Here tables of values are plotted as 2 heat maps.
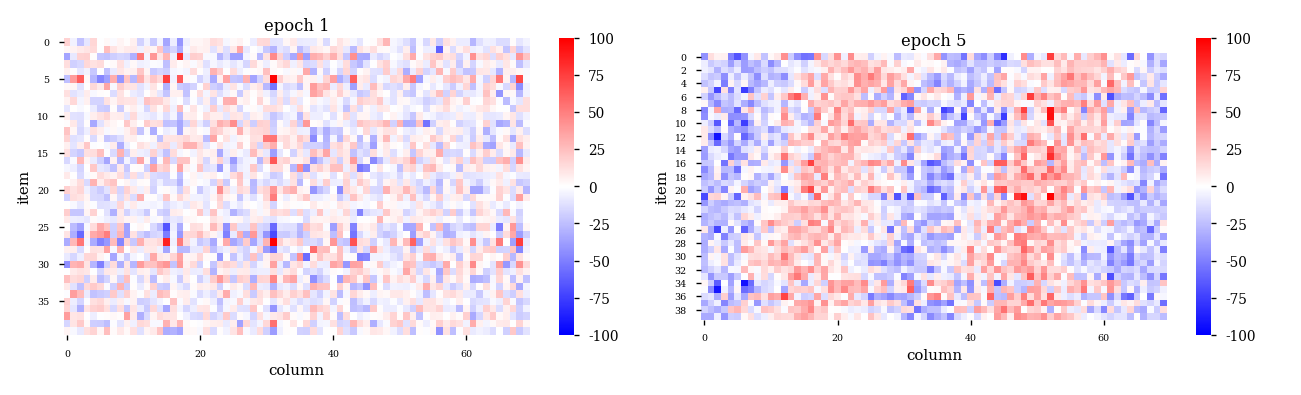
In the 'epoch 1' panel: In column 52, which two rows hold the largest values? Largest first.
27, 5
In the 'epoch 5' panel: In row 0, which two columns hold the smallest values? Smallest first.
45, 5
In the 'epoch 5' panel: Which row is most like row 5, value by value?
34
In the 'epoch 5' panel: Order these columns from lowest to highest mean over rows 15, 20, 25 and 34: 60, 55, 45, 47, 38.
38, 45, 60, 55, 47
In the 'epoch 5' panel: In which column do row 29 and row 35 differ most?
31
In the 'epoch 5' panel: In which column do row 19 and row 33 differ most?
61
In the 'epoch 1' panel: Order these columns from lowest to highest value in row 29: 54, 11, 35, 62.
11, 62, 54, 35
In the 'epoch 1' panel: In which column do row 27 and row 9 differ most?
31
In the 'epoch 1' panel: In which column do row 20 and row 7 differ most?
37
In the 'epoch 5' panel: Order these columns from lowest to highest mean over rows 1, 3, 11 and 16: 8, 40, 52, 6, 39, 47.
8, 40, 6, 39, 52, 47
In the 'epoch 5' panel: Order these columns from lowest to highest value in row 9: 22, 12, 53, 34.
53, 34, 22, 12
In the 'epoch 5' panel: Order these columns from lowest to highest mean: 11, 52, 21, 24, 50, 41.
41, 11, 24, 21, 50, 52
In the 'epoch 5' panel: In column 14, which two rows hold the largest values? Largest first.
6, 33
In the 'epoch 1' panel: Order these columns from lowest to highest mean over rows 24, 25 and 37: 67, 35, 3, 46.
35, 3, 46, 67
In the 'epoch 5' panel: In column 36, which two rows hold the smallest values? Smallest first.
8, 21
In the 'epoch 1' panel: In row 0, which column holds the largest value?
48
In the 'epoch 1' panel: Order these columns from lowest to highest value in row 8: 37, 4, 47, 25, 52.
4, 52, 37, 47, 25
